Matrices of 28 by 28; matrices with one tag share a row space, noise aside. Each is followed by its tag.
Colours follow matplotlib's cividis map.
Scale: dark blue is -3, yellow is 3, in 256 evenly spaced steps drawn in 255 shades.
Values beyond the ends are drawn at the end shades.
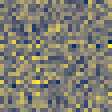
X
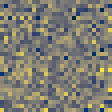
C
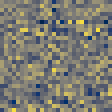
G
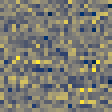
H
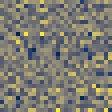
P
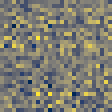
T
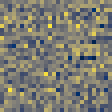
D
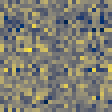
C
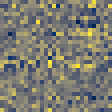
D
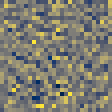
G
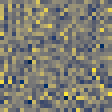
C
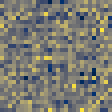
H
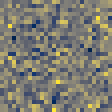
G
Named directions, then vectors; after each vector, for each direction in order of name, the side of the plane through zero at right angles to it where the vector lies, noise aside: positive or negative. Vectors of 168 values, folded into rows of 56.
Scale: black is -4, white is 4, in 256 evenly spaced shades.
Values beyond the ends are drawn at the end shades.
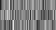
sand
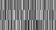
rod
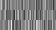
negative, negative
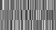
positive, positive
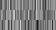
positive, positive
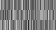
positive, negative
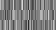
positive, negative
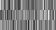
positive, negative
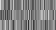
positive, negative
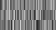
positive, positive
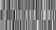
negative, negative
